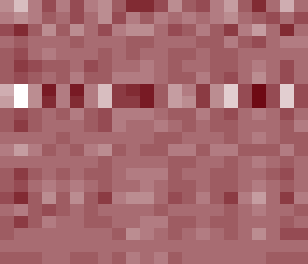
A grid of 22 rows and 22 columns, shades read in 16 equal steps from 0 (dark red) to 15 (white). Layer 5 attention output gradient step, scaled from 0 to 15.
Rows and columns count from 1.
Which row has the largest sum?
9
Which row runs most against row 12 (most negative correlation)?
4
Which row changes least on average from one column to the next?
21
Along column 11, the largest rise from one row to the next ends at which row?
10
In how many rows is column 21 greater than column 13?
5
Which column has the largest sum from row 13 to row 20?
19
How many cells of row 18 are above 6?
2
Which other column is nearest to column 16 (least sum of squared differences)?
3
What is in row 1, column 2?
11
